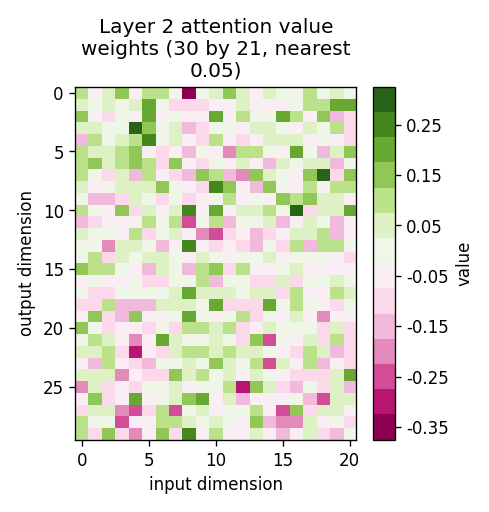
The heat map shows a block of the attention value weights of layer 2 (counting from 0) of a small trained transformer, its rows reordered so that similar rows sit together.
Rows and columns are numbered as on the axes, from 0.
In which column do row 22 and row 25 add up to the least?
4
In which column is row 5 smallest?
11
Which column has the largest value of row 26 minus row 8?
9
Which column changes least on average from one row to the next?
3
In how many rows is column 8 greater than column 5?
16
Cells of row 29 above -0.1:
14
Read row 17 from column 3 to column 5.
0 0 0
